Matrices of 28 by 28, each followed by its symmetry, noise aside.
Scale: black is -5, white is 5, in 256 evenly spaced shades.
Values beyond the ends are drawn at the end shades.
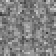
mirrored left to right.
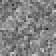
symmetric.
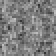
mirrored top to bottom.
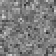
symmetric.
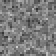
no symmetry.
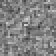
symmetric.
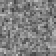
antisymmetric.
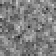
symmetric across the other diagonal.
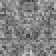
mirrored left to right.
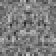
mirrored left to right.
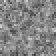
symmetric.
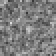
symmetric.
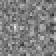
mirrored top to bottom.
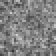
symmetric across the other diagonal.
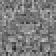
mirrored left to right.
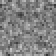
mirrored left to right.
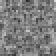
mirrored left to right.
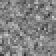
symmetric across the other diagonal.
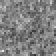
symmetric.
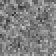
symmetric.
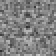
mirrored left to right.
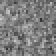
no symmetry.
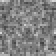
mirrored left to right.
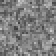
no symmetry.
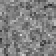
symmetric.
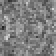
mirrored top to bottom.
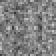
mirrored top to bottom.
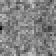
mirrored top to bottom.
